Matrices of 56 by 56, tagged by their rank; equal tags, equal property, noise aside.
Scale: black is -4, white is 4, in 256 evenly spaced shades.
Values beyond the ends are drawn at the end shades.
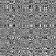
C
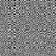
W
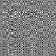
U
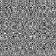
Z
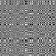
W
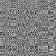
C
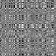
W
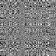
Z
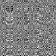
C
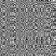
C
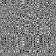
Z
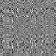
Z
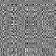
U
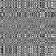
W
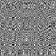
Z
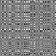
W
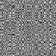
U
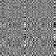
W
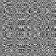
C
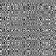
C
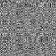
Z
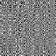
Z
